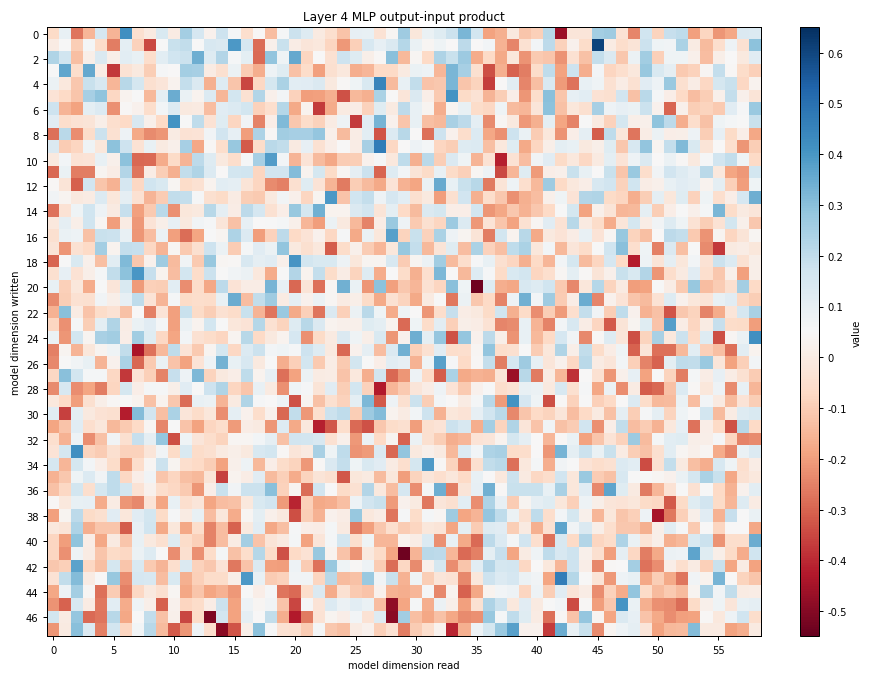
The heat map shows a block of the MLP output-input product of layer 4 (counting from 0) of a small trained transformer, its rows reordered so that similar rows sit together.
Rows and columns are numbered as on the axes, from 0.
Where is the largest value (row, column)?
1, 45
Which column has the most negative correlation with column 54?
19
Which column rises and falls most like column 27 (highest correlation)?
0
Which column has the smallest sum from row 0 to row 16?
36
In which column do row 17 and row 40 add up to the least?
55
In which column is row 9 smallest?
16
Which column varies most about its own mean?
20
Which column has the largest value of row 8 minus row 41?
29
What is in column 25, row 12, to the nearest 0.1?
-0.1
